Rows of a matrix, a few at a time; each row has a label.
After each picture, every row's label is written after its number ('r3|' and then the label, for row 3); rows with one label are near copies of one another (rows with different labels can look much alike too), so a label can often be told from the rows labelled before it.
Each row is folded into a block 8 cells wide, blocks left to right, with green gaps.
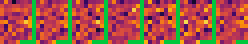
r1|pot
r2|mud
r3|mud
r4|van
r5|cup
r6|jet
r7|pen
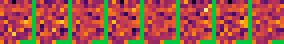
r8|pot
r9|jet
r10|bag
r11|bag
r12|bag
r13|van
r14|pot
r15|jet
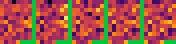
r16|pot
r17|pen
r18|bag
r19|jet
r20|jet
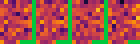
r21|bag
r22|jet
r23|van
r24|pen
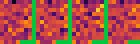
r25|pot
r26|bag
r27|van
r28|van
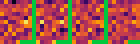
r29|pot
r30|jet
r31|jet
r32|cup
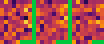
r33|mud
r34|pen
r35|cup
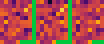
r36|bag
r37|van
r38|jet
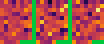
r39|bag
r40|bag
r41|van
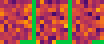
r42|pen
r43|cup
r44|bag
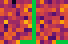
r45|mud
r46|cup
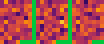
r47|cup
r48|mud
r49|bag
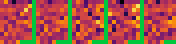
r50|van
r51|pot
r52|mud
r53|pen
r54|pot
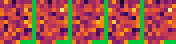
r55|mud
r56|bag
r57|pot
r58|bag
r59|van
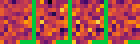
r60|pot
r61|bag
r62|jet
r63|jet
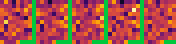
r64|bag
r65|pen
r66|pen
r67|van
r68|mud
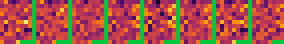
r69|jet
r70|van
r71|pot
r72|pen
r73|pen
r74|pen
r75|jet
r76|mud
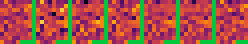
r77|cup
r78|bag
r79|pot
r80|bag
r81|pot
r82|pot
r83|cup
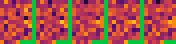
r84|mud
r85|mud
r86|pot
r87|jet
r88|pot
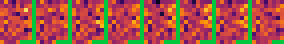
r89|bag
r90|cup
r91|mud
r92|pen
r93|pen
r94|pen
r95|pen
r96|bag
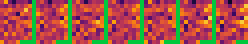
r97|van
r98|pen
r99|pot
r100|pen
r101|cup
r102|pen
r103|pen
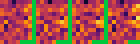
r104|pen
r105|pot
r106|pot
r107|pen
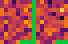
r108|mud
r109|bag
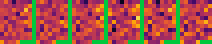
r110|van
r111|mud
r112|pen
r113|pen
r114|bag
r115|jet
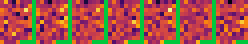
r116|bag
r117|pen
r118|van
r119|mud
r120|van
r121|cup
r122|pot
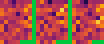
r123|pen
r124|van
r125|pen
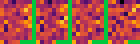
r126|pen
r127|pen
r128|jet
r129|van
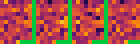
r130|cup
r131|pot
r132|bag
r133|pot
